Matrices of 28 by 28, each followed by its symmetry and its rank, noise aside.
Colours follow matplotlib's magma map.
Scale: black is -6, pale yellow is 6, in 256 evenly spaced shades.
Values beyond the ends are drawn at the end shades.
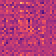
no symmetry, rank four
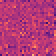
no symmetry, rank six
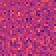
no symmetry, rank six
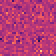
no symmetry, rank six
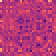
symmetric, rank four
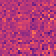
no symmetry, rank four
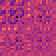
symmetric, rank three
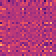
no symmetry, rank three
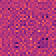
symmetric, rank four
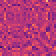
antisymmetric, rank four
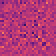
symmetric, rank four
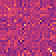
symmetric, rank six
